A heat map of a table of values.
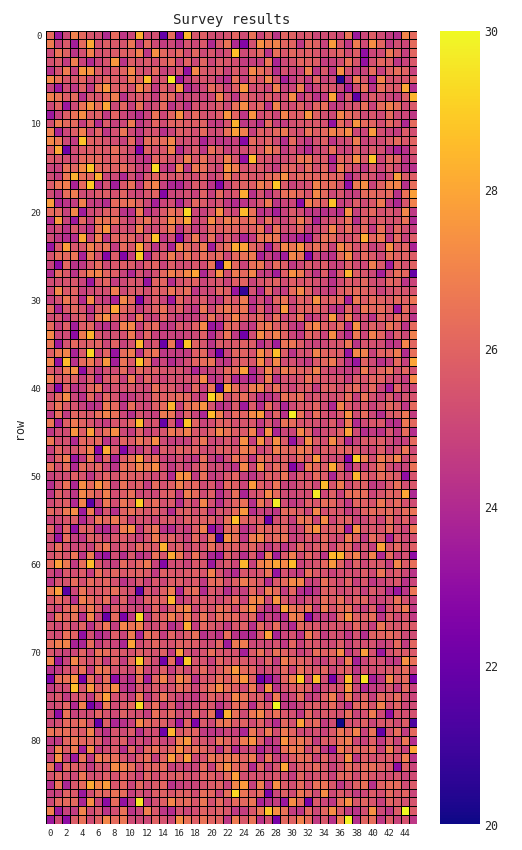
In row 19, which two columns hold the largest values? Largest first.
35, 0
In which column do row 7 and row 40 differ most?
21
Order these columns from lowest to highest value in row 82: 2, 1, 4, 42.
2, 42, 4, 1
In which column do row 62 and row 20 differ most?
17
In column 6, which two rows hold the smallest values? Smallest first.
78, 47
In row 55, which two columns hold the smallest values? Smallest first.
27, 4
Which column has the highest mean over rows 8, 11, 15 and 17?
5
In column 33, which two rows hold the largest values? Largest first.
52, 73
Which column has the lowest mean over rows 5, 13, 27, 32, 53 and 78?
36
